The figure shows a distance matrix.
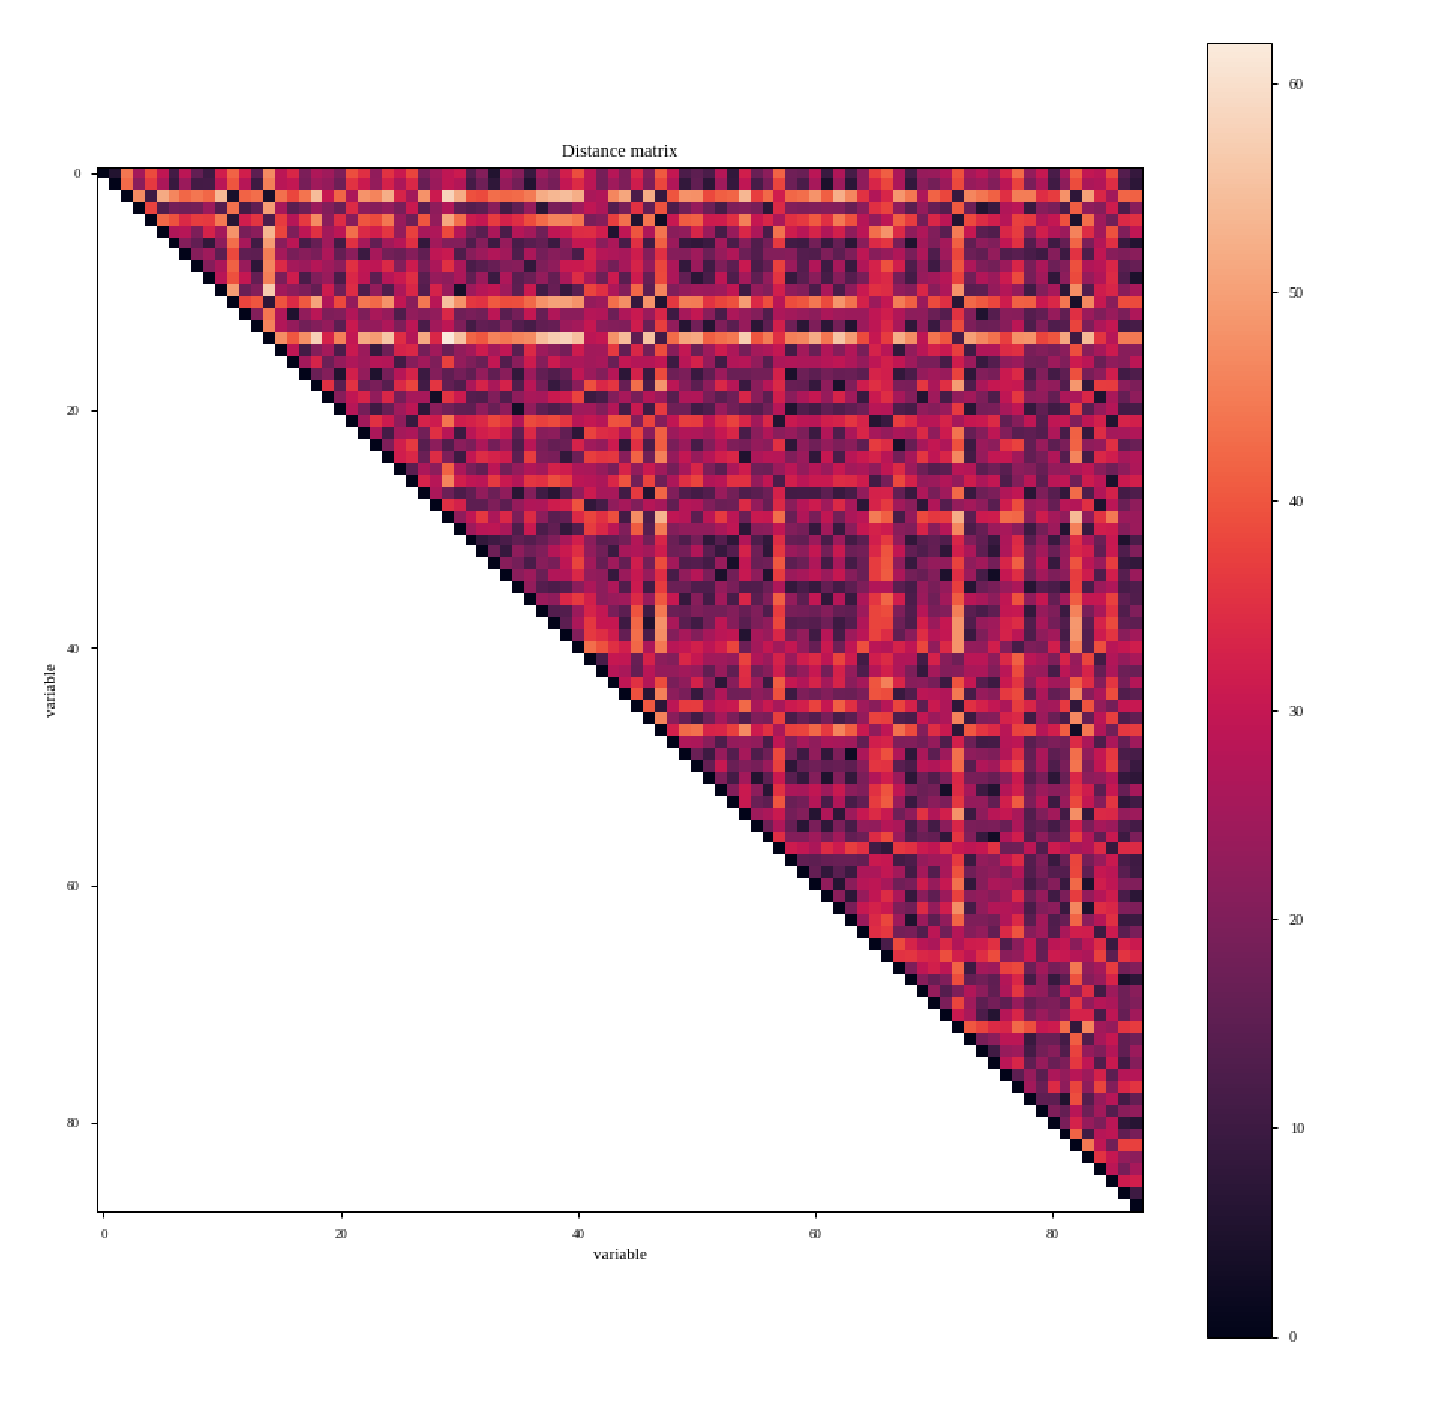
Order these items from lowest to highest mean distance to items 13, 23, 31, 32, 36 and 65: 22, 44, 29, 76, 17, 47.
17, 44, 76, 22, 29, 47
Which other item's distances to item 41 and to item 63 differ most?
49
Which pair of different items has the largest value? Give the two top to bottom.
14, 29
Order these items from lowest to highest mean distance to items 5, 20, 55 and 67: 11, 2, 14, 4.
4, 11, 2, 14
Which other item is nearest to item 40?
22
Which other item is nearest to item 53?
33
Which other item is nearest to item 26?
85
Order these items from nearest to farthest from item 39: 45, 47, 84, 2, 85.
84, 85, 45, 47, 2
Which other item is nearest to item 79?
7
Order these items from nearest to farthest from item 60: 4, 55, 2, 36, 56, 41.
55, 56, 36, 41, 4, 2
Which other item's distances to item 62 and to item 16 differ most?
18
